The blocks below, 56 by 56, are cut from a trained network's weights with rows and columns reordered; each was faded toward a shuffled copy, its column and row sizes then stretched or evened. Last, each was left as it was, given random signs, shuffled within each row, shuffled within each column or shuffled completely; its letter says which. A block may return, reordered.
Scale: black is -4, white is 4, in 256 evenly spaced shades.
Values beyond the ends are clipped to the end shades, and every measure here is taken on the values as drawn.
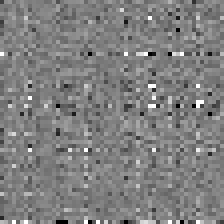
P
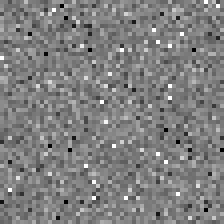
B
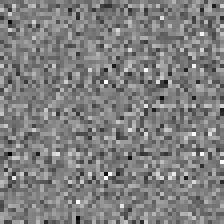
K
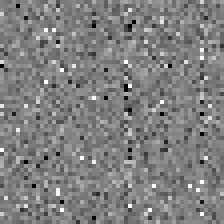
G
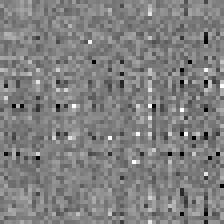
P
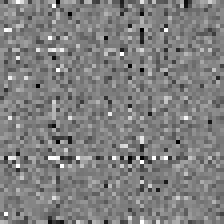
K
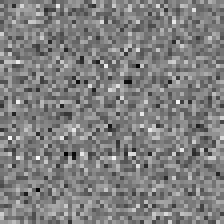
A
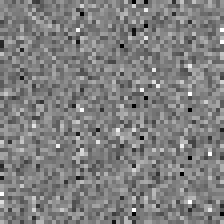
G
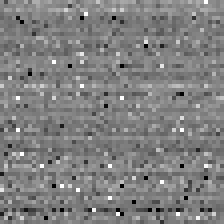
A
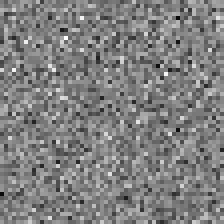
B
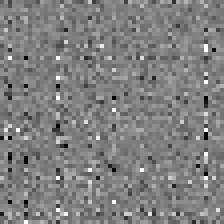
K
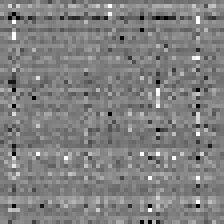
P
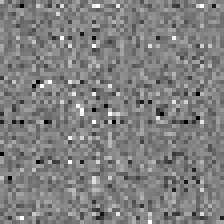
P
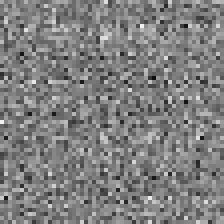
P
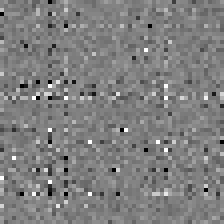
K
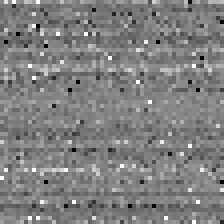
A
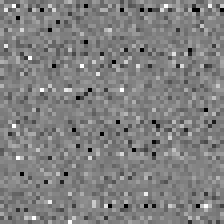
A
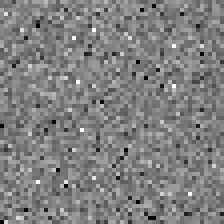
B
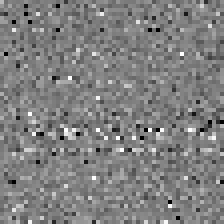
A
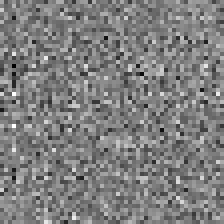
K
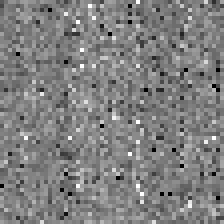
G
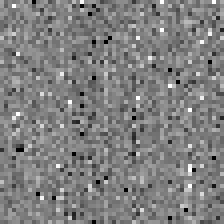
G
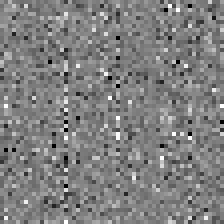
G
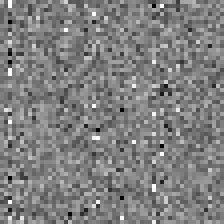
G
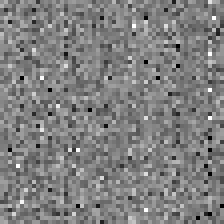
G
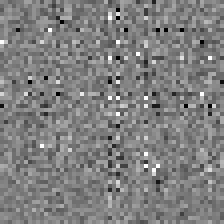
K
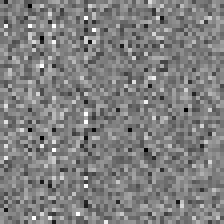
G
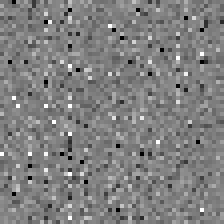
G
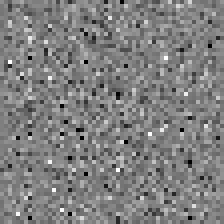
G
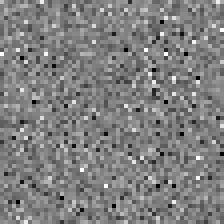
B
